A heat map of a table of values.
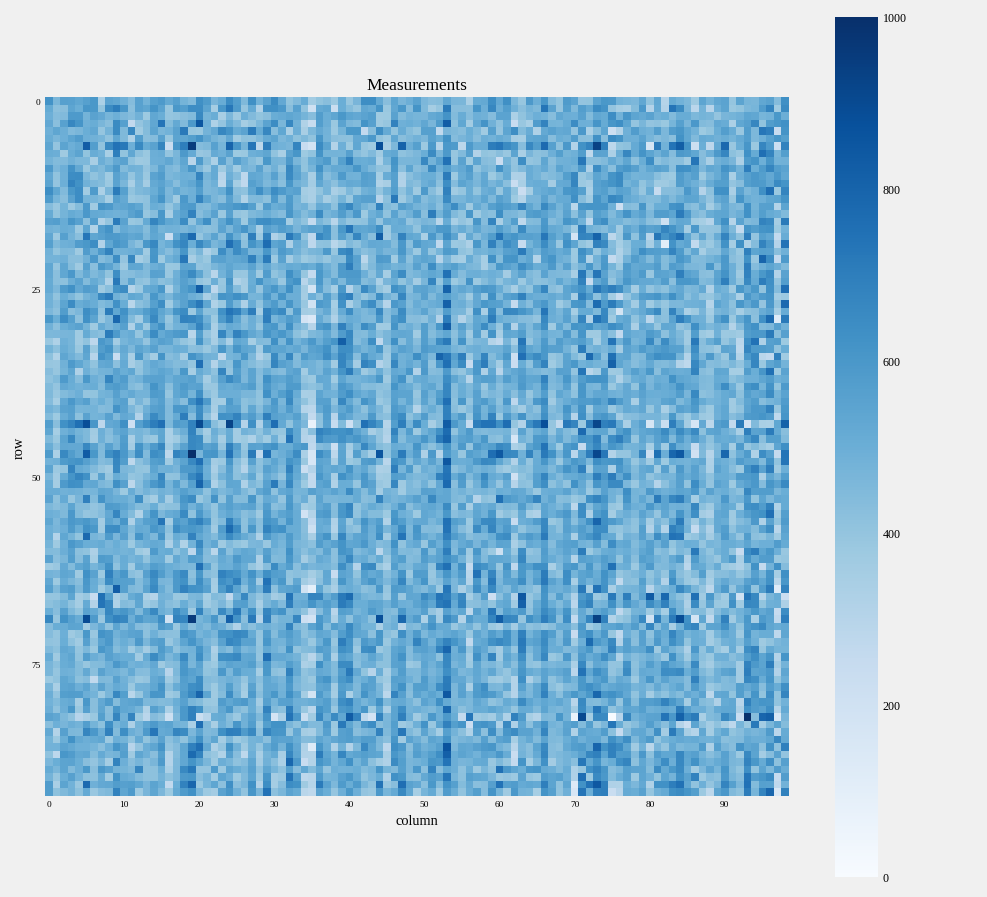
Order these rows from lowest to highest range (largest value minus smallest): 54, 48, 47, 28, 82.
54, 28, 48, 47, 82
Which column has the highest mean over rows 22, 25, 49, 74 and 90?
53
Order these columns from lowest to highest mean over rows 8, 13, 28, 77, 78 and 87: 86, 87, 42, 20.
87, 42, 86, 20
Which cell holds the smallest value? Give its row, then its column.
82, 75
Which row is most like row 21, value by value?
4
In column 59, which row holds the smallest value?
66
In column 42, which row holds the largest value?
43
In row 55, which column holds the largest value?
96
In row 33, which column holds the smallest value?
92
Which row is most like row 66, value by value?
67
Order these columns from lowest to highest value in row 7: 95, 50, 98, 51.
50, 98, 51, 95
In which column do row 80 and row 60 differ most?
44
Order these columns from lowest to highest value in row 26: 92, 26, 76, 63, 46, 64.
76, 92, 46, 64, 26, 63
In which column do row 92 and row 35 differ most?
75
